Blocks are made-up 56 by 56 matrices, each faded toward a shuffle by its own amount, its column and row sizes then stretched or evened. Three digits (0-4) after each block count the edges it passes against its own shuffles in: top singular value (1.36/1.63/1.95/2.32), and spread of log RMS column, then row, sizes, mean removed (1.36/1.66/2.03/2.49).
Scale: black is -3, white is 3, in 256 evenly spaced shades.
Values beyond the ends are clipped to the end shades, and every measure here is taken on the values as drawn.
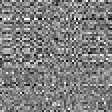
4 0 4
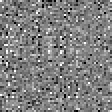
2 3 0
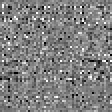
2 1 4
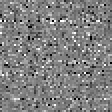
1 0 3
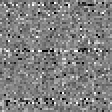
1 0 4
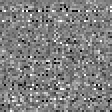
0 1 4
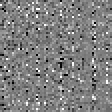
0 4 1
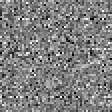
1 0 3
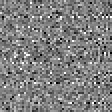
3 0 3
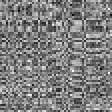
4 0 2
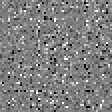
0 3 2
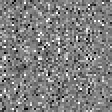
2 3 0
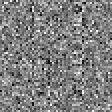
3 2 1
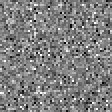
0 0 1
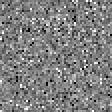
0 1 0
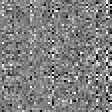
3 4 2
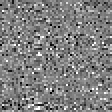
2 0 2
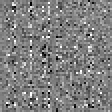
1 4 1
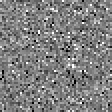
1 2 1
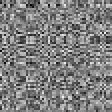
4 1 4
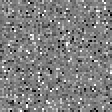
0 0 1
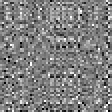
4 3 2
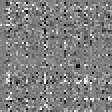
2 4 4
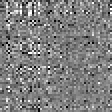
3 4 4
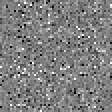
1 2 1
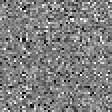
2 1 2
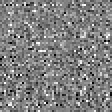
2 1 3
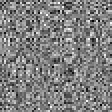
4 1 3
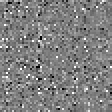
1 2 2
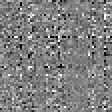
1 4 3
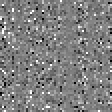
0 4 1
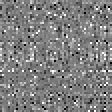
3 1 2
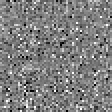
1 2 2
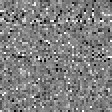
1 0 2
